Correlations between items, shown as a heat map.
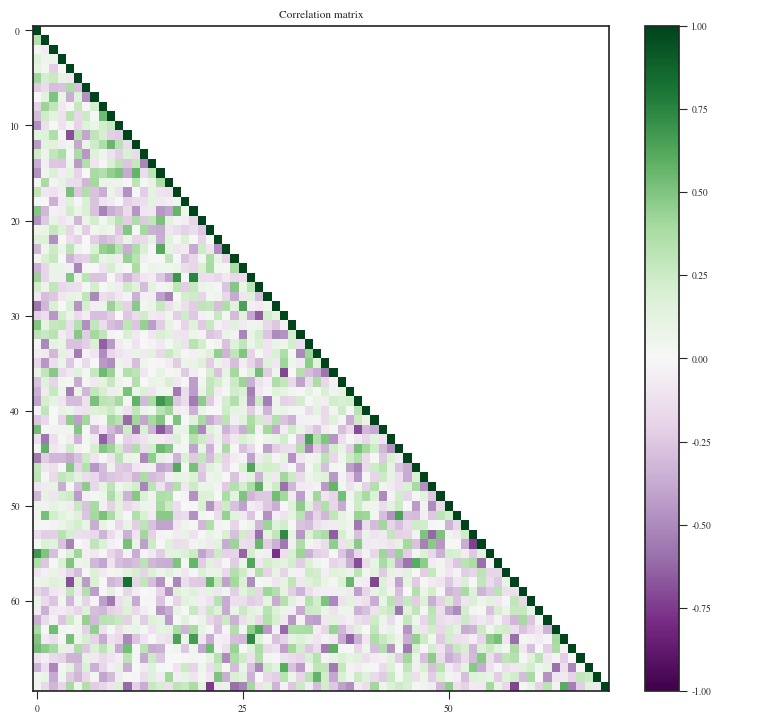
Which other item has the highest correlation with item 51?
44
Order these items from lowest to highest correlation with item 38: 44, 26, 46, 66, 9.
26, 46, 44, 9, 66
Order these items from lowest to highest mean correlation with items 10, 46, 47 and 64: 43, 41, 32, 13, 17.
32, 13, 43, 41, 17
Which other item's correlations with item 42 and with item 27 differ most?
39
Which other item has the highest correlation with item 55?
0
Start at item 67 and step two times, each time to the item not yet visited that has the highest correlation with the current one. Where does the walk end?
53
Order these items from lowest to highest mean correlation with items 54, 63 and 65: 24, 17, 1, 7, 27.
17, 1, 7, 24, 27
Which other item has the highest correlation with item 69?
64
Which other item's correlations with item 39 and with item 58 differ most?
15
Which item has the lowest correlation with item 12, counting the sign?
42
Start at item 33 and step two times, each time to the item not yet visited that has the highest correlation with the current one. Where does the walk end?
35
